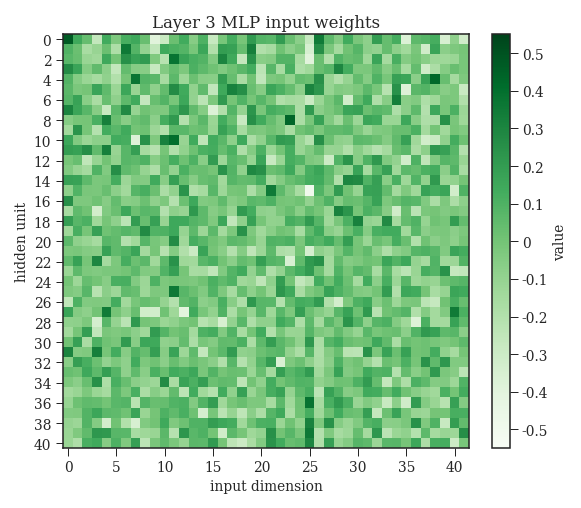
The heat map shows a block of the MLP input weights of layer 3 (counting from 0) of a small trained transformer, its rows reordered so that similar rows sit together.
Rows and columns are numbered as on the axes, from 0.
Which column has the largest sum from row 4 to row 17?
26
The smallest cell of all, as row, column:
15, 25
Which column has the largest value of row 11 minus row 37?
14
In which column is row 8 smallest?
18
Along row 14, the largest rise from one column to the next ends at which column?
29
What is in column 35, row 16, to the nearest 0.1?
0.1
